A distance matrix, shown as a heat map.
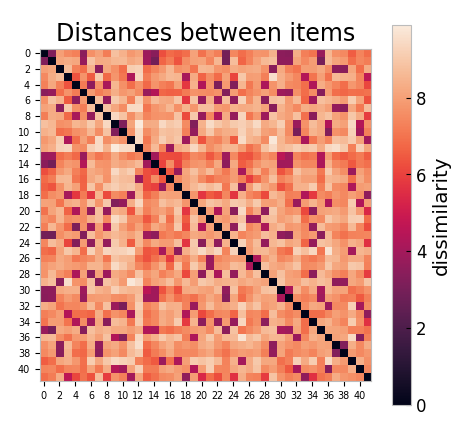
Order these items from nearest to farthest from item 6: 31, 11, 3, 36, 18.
18, 3, 11, 31, 36
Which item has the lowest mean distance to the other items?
13
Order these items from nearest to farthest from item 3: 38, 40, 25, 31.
40, 31, 38, 25
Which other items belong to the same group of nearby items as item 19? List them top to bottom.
9, 10, 32, 36, 40
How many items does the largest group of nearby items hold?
9
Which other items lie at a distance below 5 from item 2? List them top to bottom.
7, 29, 37, 38
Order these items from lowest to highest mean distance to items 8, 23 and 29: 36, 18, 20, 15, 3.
20, 18, 15, 3, 36
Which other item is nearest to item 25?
17
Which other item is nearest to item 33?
41
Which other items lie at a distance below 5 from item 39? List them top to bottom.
15, 17, 25
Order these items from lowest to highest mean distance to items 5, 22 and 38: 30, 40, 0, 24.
0, 24, 30, 40
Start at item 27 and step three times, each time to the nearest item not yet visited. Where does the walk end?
16
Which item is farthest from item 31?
12
